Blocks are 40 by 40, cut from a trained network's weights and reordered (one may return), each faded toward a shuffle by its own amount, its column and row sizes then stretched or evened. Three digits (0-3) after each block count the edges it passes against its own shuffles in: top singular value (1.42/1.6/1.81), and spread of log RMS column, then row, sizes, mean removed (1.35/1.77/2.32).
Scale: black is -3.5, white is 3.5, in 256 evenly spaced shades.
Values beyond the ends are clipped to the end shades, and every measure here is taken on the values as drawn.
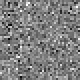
2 1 0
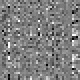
2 3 0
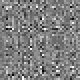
2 3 1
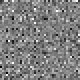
2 1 2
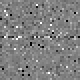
0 0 1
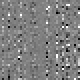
1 3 0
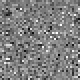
1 0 1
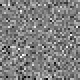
2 0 1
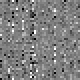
0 3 0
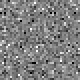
0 0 0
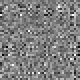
2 1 2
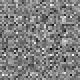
3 1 1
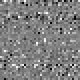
1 0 3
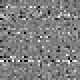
2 1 3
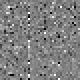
0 2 1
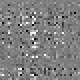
1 2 3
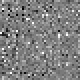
0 2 1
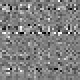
3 1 3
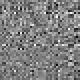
3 1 2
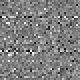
2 0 2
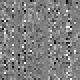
1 3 0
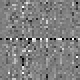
3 2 1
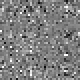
1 2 2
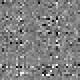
1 2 2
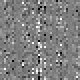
0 3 0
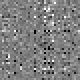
2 3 1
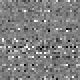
0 0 3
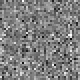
0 1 1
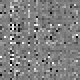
1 3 2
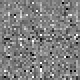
1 2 2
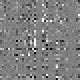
2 3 3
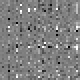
1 3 2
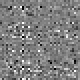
3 2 3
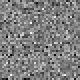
1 0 2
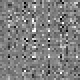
2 3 1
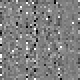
0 3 0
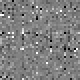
0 2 1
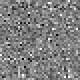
0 0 1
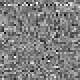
3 0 1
